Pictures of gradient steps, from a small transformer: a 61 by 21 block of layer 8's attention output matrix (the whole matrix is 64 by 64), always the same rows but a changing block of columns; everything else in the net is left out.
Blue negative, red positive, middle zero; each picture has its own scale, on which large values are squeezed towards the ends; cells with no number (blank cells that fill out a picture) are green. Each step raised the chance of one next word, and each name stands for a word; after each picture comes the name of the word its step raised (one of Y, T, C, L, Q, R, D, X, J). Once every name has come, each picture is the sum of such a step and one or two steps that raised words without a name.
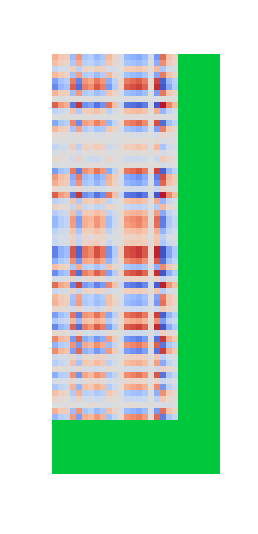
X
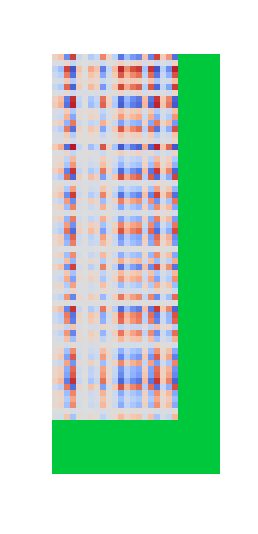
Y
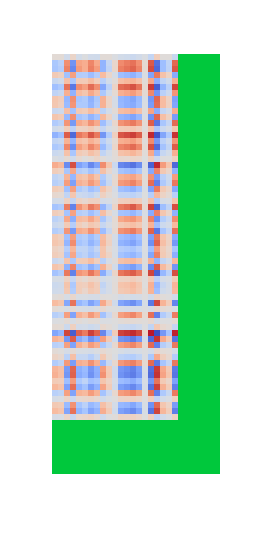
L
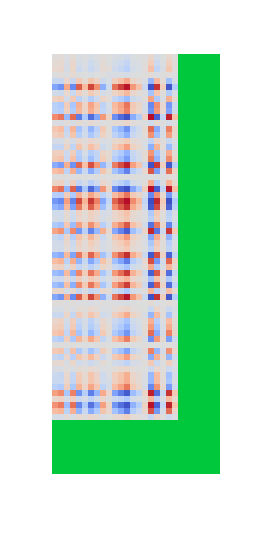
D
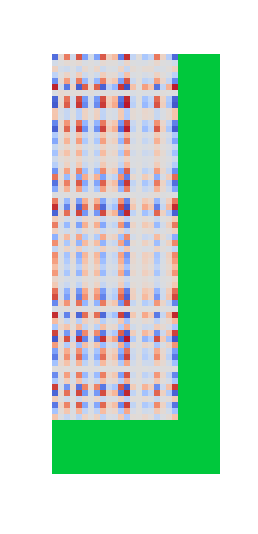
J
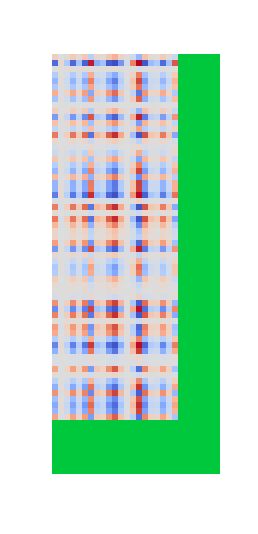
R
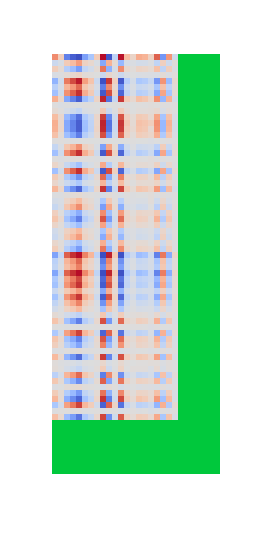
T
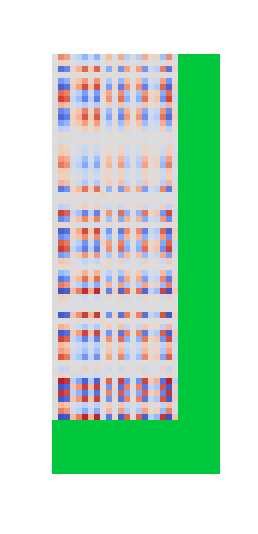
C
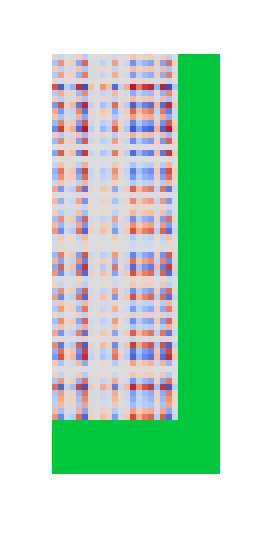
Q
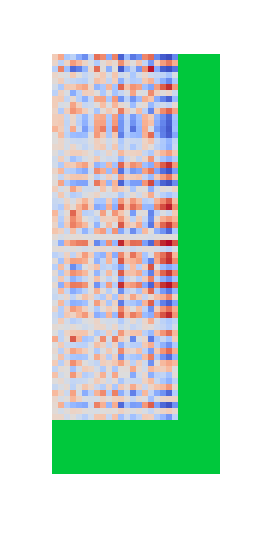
J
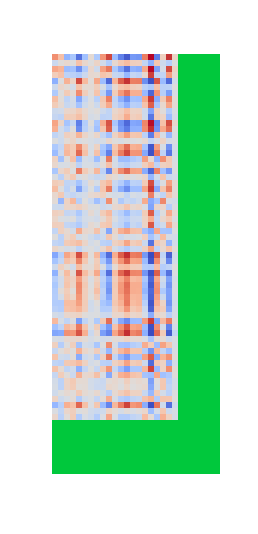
T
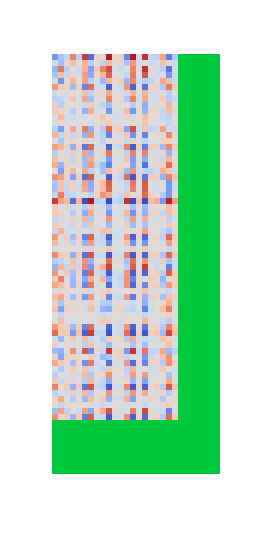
D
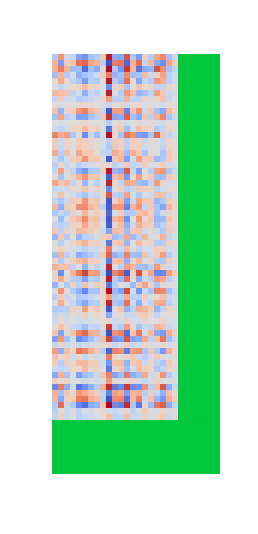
L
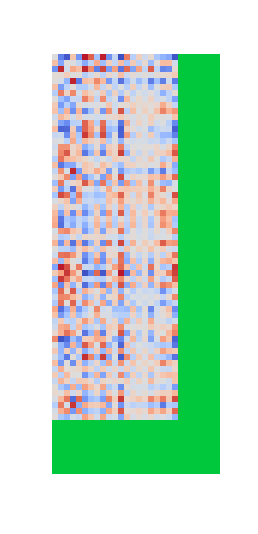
T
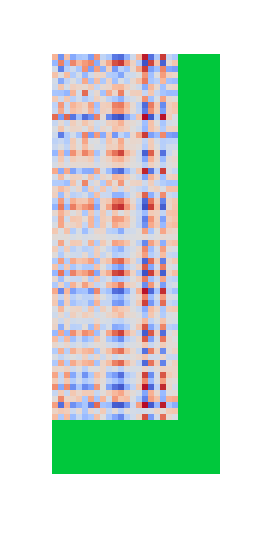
L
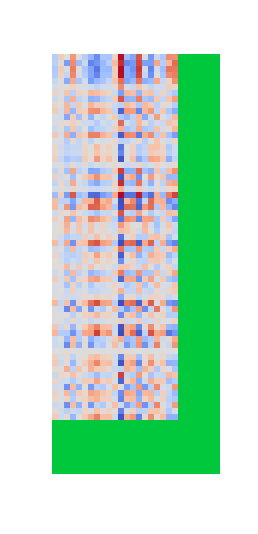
R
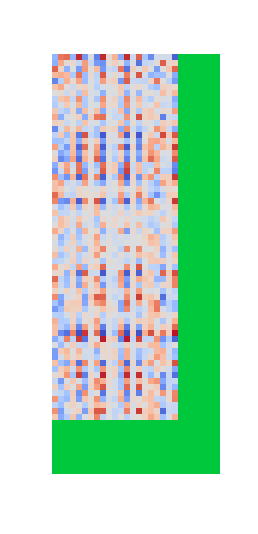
L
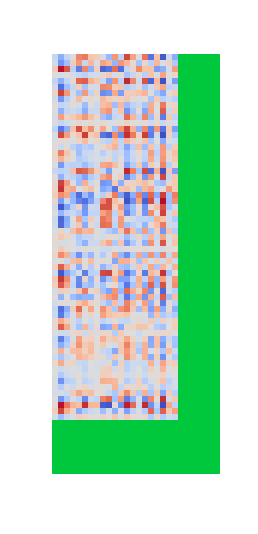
D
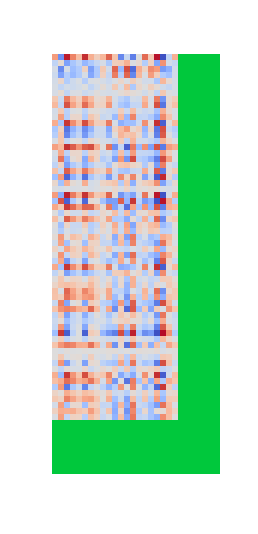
Y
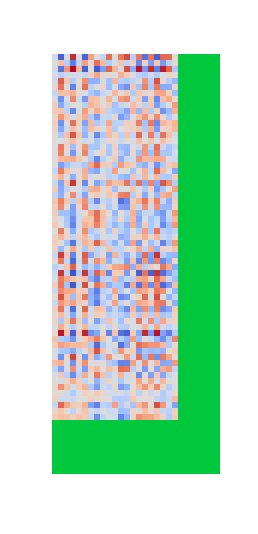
T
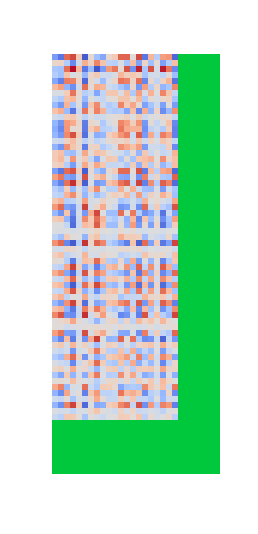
J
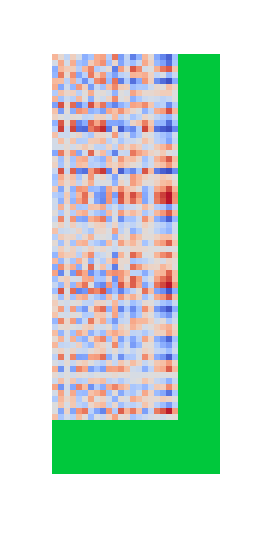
Q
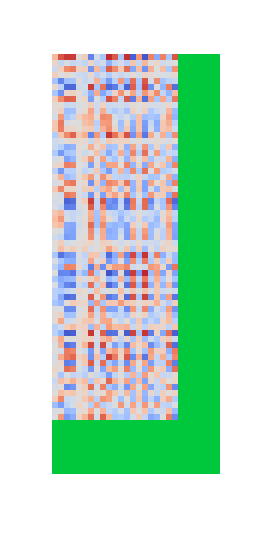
T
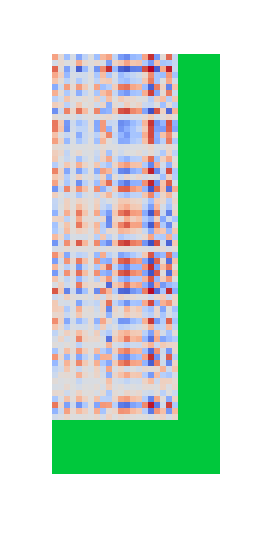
Q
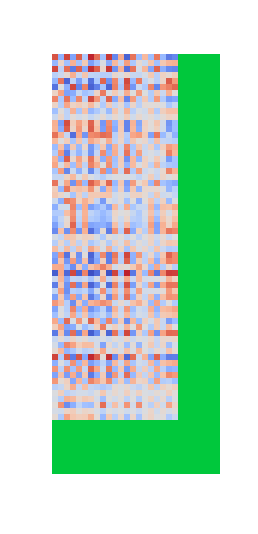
T
